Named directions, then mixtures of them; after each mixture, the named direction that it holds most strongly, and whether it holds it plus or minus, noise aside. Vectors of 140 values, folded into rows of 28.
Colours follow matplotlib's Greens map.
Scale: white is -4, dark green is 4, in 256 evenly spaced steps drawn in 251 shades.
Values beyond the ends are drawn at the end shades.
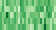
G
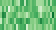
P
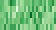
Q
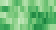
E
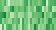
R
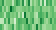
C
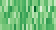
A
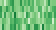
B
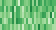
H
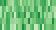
B, minus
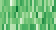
Q, minus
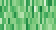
A, minus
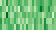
G, plus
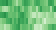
E, minus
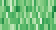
Q, minus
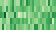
B, plus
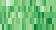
R, plus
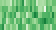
P, plus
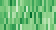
Q, plus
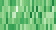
Q, plus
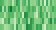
C, plus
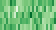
Q, plus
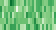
Q, plus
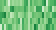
R, plus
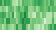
E, minus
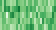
G, minus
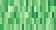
A, minus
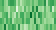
Q, plus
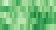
E, plus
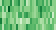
P, minus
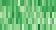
H, plus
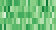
R, minus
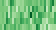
Q, plus
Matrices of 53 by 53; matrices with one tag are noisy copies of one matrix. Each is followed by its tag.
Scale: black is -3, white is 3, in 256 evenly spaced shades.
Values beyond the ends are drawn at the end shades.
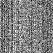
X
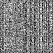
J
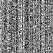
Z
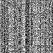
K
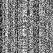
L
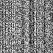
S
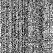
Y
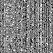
J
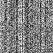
Z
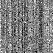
Y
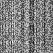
S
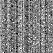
Z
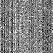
X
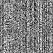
J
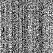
Y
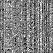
J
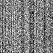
S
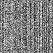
J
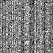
S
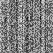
Z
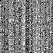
K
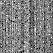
S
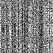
Y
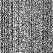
X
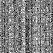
K
